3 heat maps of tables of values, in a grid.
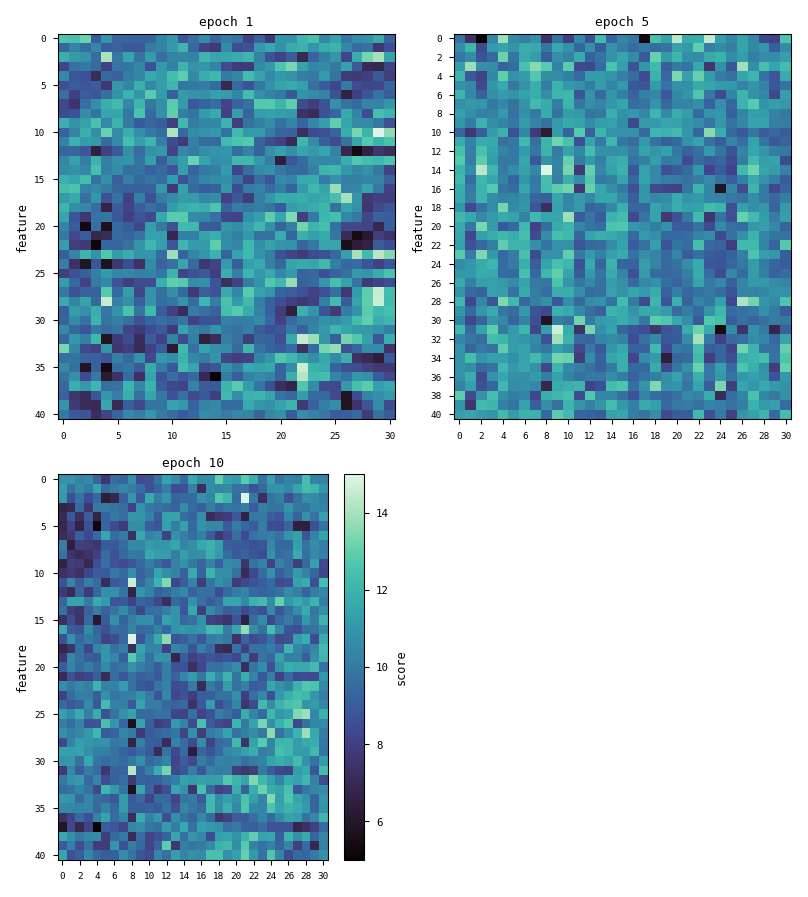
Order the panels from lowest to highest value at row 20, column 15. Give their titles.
epoch 10, epoch 1, epoch 5
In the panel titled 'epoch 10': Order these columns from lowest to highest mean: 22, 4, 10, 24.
4, 10, 22, 24
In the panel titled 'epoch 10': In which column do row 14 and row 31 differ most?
8
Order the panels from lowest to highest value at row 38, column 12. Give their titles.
epoch 1, epoch 10, epoch 5
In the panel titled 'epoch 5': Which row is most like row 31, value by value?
16
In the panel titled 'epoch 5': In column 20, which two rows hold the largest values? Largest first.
0, 4
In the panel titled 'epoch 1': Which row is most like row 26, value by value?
19
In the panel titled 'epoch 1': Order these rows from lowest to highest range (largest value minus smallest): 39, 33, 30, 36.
30, 39, 33, 36
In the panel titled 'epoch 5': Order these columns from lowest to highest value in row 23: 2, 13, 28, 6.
13, 28, 6, 2
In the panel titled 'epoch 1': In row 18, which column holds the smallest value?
4
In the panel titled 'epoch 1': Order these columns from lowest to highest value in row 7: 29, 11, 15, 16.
15, 16, 29, 11
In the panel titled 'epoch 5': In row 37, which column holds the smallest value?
8
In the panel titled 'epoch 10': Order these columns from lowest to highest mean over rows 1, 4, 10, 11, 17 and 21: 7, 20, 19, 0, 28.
0, 20, 7, 19, 28
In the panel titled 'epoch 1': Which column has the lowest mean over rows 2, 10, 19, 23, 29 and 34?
22
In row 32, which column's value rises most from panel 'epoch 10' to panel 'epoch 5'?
9
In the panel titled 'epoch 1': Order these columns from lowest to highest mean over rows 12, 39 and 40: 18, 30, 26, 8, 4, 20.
26, 30, 4, 18, 8, 20
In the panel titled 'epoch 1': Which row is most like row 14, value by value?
9
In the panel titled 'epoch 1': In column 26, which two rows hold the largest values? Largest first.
17, 32
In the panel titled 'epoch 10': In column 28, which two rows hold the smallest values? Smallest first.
5, 37
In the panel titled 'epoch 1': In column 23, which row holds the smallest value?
8
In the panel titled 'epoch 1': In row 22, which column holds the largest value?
14
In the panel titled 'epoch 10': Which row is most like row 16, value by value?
40
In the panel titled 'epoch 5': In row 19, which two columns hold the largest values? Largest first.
10, 26
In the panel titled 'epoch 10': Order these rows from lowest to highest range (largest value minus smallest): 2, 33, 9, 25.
9, 25, 33, 2
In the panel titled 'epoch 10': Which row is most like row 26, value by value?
33
